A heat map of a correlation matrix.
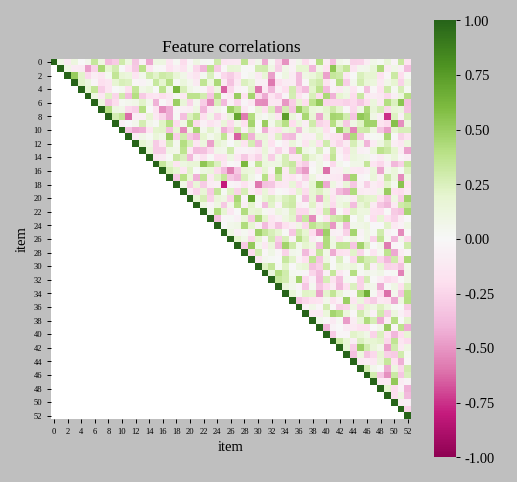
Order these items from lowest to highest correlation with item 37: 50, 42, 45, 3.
3, 50, 45, 42
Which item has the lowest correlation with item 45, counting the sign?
49
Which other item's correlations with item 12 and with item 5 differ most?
10
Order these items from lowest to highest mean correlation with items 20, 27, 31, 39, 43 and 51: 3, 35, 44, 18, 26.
44, 3, 26, 18, 35
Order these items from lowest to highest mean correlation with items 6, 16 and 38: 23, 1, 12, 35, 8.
23, 1, 8, 35, 12
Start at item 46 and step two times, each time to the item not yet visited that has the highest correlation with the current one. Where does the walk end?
8
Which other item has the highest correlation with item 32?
36
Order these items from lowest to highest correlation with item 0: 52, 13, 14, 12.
14, 12, 52, 13
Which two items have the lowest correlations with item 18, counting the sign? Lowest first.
25, 30
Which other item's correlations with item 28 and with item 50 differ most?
15
